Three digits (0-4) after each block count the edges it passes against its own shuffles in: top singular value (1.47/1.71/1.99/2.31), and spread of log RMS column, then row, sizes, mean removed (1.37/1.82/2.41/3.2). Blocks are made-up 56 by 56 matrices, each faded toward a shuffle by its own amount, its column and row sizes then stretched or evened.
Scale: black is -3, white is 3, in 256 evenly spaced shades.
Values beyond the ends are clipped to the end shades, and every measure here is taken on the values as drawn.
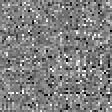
2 2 1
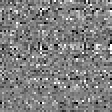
3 1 3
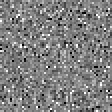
1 0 1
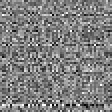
4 0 3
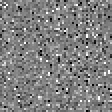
1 1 0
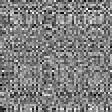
4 0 3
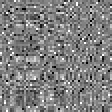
4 1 0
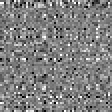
3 1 3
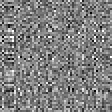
4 2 2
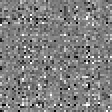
0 3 3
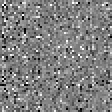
0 2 1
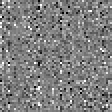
1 2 1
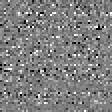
0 1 3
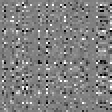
4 4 3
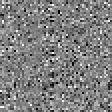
2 2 0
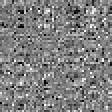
3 1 1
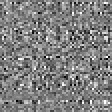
3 2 3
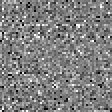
2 0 2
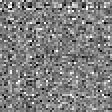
3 1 2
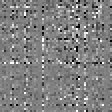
2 4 3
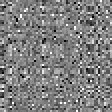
4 2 0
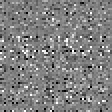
0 3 3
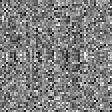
3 2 0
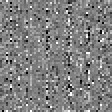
0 4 0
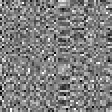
4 1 0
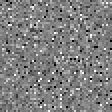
0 1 0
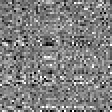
3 0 3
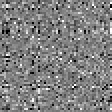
3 2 2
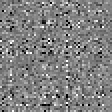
2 2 3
